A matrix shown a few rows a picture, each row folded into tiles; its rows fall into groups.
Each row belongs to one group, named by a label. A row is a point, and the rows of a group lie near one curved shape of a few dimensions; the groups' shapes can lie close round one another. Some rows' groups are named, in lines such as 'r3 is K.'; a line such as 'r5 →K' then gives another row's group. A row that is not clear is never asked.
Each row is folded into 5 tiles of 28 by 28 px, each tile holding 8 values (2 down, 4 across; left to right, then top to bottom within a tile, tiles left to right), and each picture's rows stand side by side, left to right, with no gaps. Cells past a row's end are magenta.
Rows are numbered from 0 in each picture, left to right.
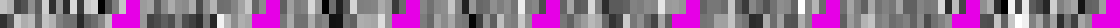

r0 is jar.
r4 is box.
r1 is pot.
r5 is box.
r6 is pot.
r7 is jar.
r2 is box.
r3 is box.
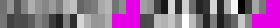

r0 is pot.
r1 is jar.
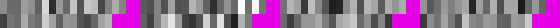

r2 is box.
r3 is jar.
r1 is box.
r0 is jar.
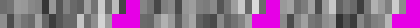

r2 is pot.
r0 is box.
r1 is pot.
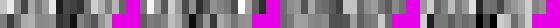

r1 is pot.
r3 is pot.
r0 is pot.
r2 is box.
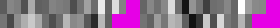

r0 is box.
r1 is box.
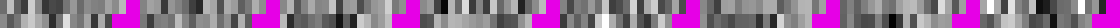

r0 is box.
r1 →box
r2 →pot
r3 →jar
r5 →pot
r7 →pot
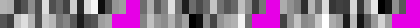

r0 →jar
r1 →box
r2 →jar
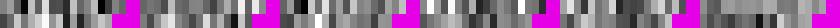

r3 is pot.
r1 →box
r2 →jar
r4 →pot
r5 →pot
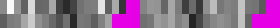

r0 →pot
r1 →box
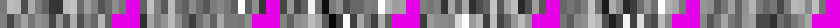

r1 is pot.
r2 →box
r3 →jar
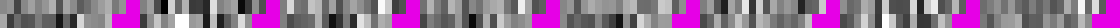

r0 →pot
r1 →jar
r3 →pot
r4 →pot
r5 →jar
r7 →box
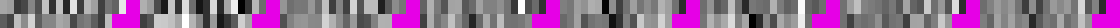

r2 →jar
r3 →pot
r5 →box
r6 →box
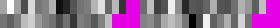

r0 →pot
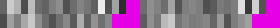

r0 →pot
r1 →pot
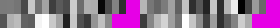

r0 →jar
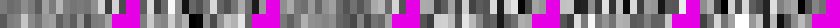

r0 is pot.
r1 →box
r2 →pot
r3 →jar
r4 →jar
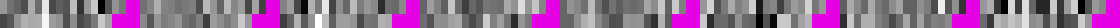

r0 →jar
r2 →jar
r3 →box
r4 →box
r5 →pot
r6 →pot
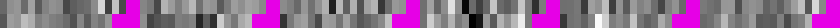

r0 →pot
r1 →pot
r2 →jar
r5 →pot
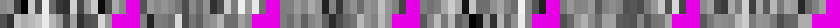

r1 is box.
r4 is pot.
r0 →jar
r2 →box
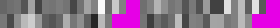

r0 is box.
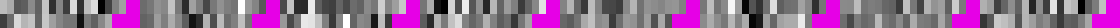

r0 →jar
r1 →box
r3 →jar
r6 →box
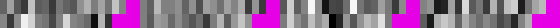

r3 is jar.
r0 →box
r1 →box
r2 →box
